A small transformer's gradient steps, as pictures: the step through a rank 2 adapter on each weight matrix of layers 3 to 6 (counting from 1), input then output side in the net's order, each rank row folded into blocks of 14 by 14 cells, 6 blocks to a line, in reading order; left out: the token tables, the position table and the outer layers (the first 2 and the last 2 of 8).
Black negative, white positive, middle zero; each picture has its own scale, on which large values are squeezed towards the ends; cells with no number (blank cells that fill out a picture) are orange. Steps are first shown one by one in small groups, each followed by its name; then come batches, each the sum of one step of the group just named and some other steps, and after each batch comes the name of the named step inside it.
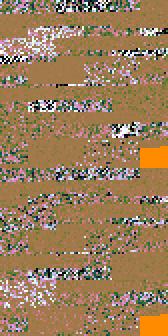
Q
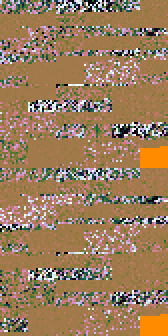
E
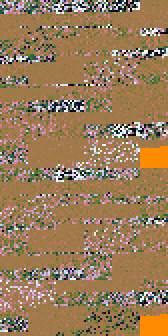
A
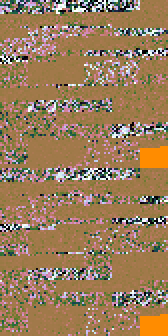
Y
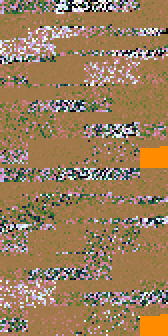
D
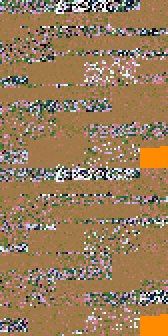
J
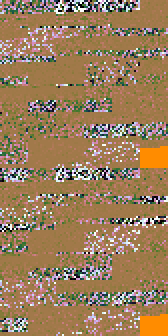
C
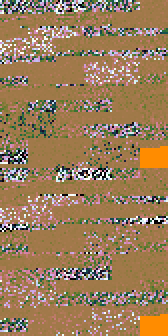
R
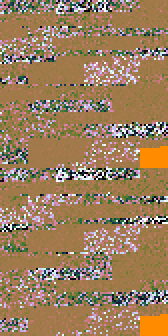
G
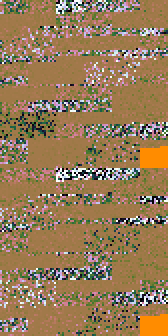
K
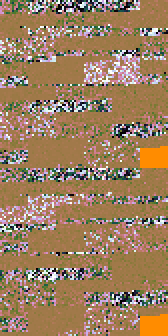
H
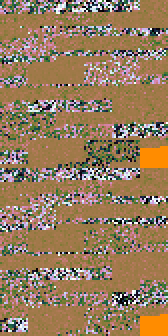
Y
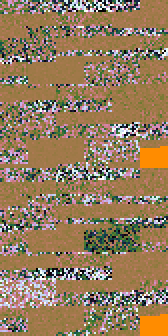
A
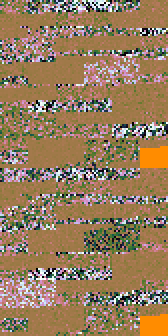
J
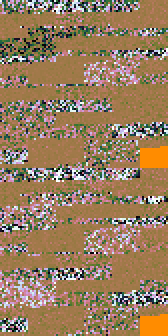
A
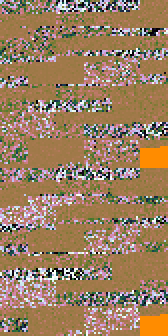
E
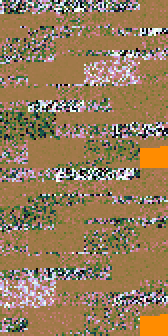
Q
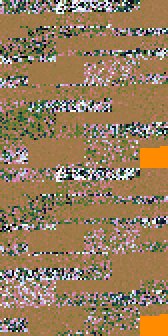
J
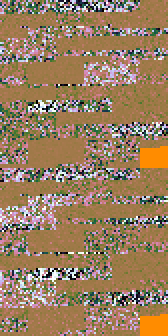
G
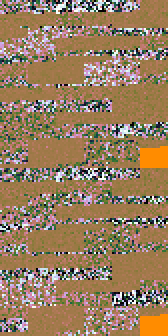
Y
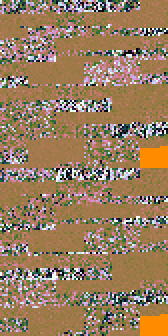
H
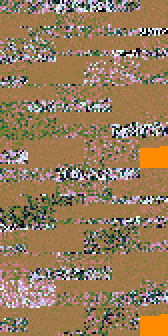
J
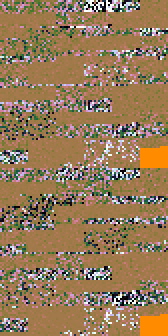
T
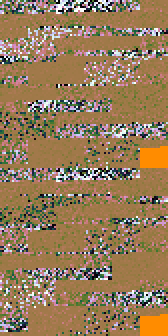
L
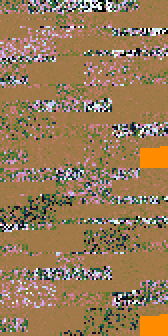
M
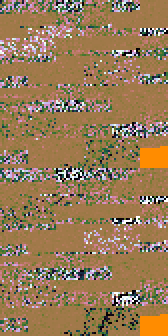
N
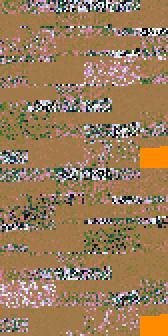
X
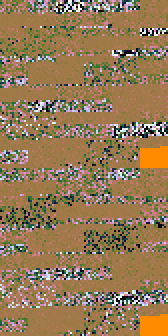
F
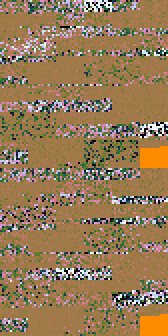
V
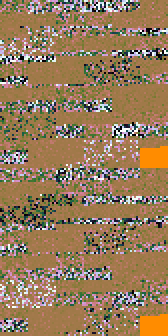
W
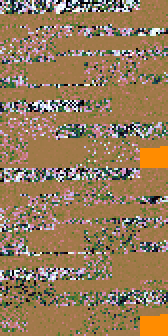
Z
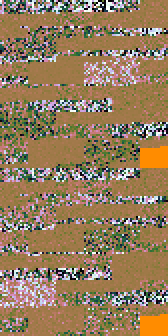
M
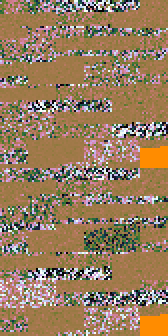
T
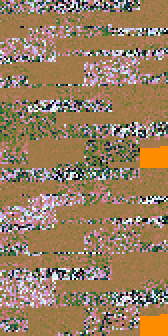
N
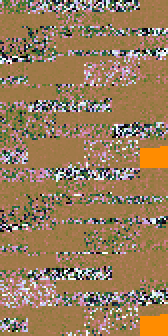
X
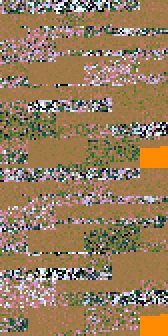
L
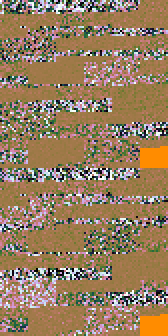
L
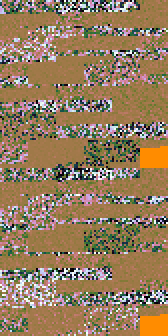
Z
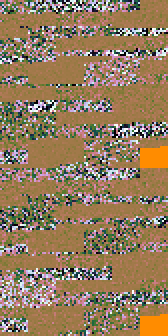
F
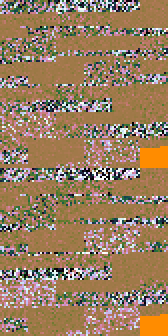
X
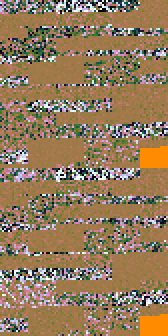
Z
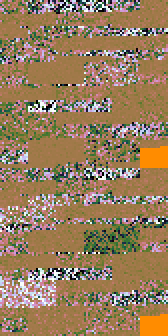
X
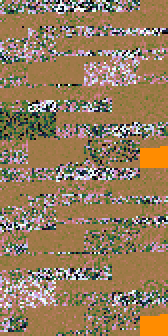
L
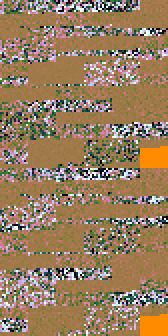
L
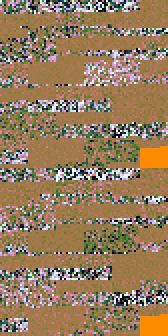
X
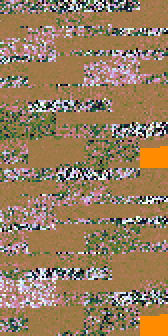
N
